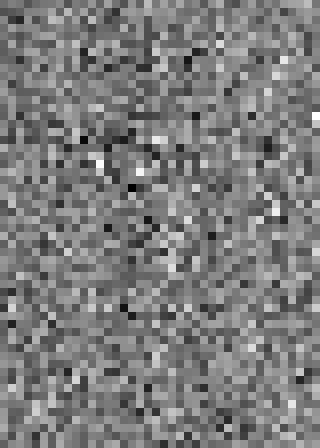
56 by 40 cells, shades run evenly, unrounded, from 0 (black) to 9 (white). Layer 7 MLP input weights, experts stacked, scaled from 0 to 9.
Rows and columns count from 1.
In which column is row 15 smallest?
25
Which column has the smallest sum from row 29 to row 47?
16
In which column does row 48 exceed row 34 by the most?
10
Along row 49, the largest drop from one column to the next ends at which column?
19
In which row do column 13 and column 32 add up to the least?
15
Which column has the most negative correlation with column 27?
7
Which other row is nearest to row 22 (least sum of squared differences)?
14
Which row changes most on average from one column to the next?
21
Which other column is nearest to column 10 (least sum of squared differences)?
30
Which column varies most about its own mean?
20
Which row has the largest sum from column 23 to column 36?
13
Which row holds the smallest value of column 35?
36
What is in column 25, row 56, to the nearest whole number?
2
